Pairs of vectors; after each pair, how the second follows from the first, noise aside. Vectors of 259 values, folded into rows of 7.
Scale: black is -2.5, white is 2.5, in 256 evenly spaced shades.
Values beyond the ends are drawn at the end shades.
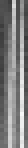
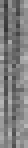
reversed, negated, shrunk.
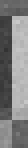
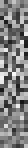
sign-scrambled.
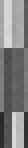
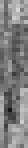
wrapped around, shrunk.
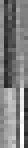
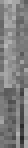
negated, shrunk.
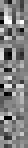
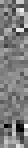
reversed, negated, partly zeroed.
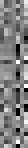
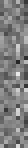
negated, shrunk.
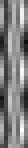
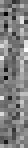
reversed, negated, partly zeroed.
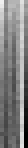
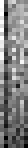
reversed, negated.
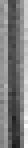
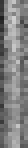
reversed, negated, shrunk.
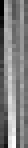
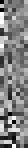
sign-scrambled.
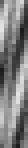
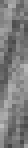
reversed, negated, shrunk.
